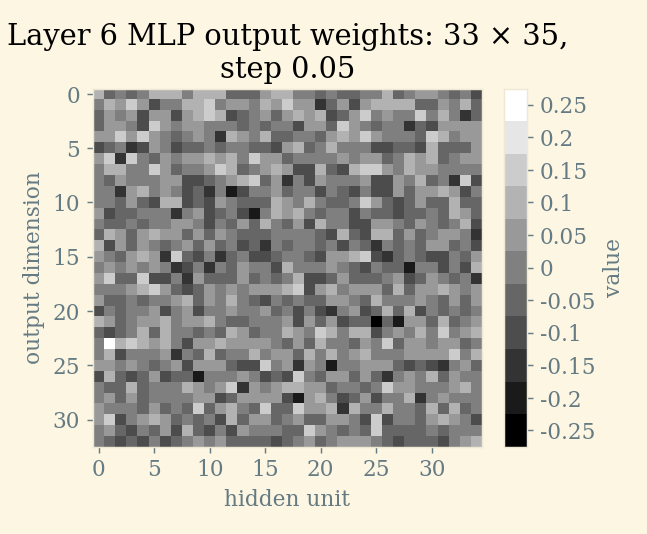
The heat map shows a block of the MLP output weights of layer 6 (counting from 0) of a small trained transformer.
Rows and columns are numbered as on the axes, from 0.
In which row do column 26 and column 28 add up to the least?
16
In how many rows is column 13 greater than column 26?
13
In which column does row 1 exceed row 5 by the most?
3
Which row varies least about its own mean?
19
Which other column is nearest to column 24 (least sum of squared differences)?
23
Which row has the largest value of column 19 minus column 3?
31
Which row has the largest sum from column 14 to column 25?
18
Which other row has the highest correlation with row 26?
5
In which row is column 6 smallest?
15
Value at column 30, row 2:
0
